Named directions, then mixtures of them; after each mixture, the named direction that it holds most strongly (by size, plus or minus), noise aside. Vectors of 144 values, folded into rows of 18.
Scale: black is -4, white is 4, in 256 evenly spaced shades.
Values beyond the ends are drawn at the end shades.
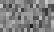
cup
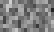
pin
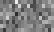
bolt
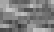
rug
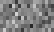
bolt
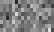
bolt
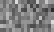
cup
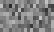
cup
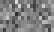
bolt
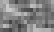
rug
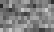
rug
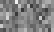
bolt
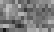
rug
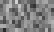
pin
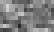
rug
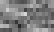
rug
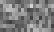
rug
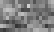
rug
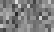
bolt
